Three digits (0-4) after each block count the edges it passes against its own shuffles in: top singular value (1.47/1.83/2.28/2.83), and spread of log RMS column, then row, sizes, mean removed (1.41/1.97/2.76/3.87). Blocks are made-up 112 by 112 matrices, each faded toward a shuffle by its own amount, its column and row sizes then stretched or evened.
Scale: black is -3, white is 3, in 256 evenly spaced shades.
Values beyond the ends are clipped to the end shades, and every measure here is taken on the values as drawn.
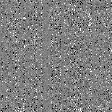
0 3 1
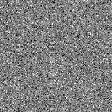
2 0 0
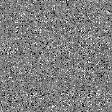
0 2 2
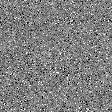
0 0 1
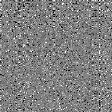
3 2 2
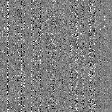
1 4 0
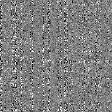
0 4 2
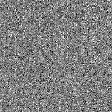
2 1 0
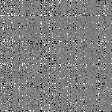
0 4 3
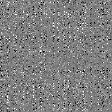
0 3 2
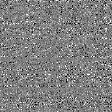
1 2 3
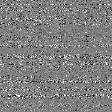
0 1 4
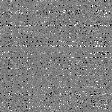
1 2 3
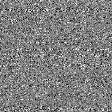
0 0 3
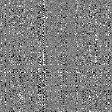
0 4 3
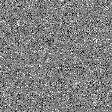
1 1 2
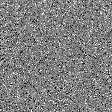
0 0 0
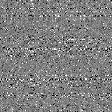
3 0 3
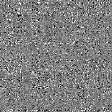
2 2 3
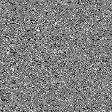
1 0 3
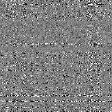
1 3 4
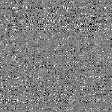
3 1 3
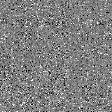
1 1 2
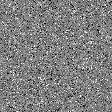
0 1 0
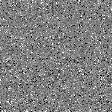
0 1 2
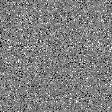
0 1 2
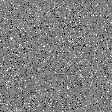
0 1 0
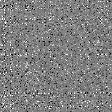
2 2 2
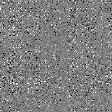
1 3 2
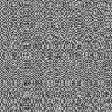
4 2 1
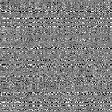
4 0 4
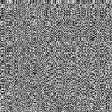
4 3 0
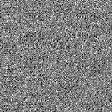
3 1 0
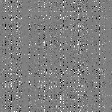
2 4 2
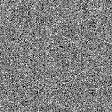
2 0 1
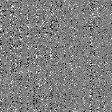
0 3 1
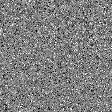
0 0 0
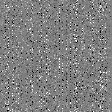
0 3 0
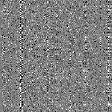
3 3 1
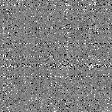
2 2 3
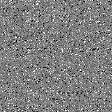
1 1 2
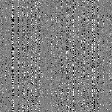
3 4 1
